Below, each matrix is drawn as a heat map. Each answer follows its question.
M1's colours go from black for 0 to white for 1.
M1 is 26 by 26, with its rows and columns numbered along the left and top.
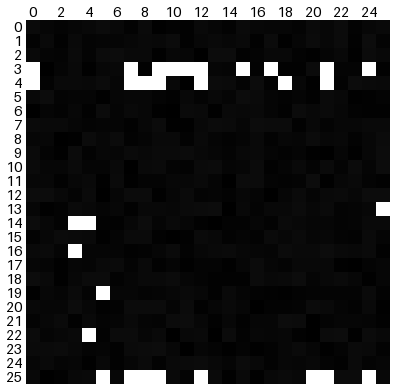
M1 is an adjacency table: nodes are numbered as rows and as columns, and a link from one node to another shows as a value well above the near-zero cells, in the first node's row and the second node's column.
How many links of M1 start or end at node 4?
9
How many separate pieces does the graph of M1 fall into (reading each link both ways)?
5
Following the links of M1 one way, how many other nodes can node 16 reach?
11
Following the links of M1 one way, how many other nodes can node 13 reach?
9
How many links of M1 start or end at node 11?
1
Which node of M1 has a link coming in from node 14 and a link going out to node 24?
node 3
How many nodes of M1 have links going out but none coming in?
5
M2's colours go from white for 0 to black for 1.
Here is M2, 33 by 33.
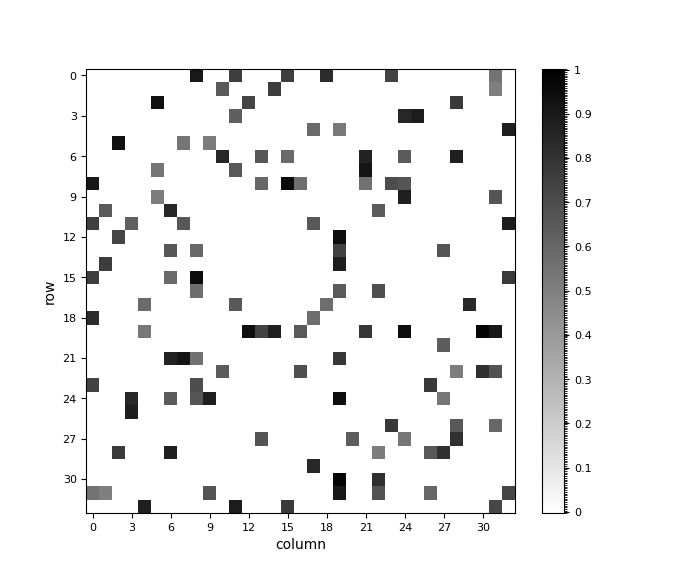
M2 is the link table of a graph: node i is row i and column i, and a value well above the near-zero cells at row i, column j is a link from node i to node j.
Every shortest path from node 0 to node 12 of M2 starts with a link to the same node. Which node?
node 31
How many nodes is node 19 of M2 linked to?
9
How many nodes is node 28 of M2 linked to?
5
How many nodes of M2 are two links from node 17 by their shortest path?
5
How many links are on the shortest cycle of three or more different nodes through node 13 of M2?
4
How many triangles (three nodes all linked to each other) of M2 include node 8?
2
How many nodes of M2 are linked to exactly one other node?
3
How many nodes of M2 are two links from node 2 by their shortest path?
7
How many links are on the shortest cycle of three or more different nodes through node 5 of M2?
6
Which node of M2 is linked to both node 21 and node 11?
node 7
